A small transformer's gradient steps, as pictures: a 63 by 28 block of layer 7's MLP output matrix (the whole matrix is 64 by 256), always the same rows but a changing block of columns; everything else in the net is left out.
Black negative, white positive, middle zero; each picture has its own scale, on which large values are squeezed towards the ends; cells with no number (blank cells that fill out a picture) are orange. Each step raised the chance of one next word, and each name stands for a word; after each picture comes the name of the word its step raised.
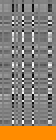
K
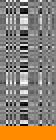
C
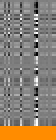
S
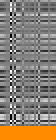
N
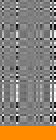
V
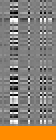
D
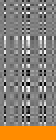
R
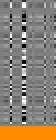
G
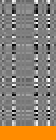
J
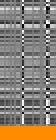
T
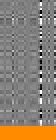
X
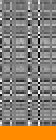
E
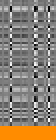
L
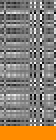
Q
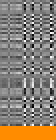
S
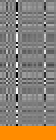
K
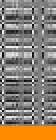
V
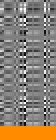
X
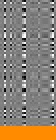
L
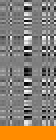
R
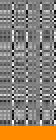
G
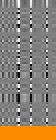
Q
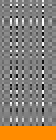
X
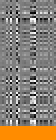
D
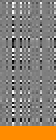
E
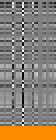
Q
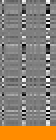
J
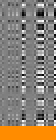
N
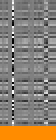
E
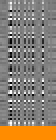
E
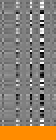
Q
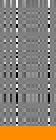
Q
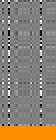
C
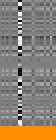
R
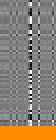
N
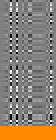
N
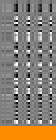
K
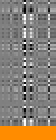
L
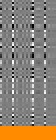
V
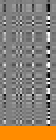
K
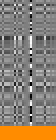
R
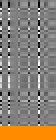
S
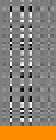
L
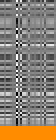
J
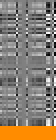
S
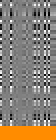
N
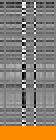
Q
